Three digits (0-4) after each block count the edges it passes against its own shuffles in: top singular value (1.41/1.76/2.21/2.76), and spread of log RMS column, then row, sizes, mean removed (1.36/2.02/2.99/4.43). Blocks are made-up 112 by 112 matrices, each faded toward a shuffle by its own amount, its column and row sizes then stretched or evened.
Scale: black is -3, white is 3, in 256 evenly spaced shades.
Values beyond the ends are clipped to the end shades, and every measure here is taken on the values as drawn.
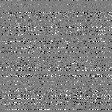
3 1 4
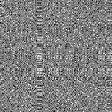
4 1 1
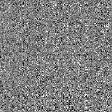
2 3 2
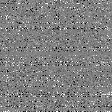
1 1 3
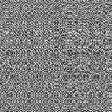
4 0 3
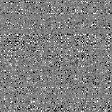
3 2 3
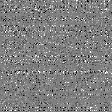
3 2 3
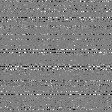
3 0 4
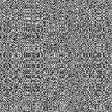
4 2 1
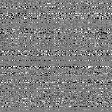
2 2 4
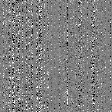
1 4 1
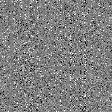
2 2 0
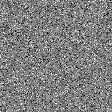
1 0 0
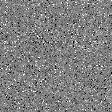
1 1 1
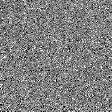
1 1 2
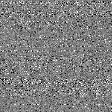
1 0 3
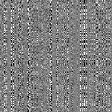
4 4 1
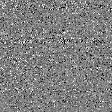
1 1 2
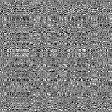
4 0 3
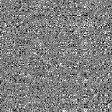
3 1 2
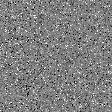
0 1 0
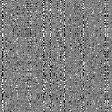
4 3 0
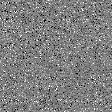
0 1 2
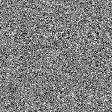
1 0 1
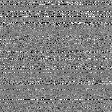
2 0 4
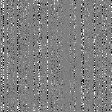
1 4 1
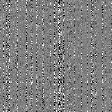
2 4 1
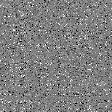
2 1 2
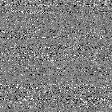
0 0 3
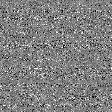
1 0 3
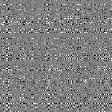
4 2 4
